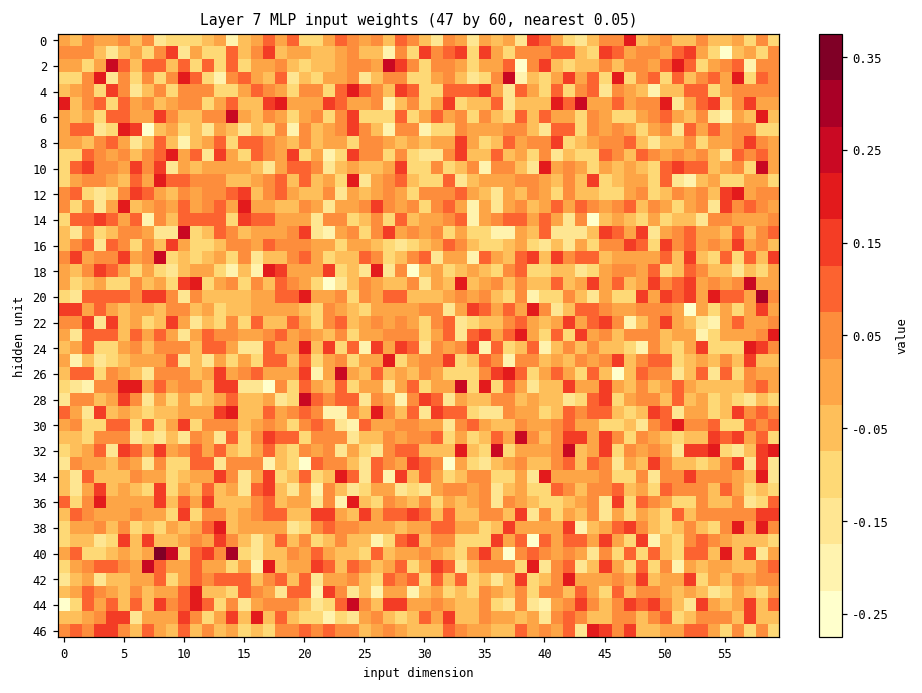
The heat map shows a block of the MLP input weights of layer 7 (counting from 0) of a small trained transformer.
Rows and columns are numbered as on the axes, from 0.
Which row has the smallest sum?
18
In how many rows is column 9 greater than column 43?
18
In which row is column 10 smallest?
8
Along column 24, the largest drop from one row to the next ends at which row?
45
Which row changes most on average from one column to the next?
3
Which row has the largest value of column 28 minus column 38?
2
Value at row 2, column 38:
-0.25
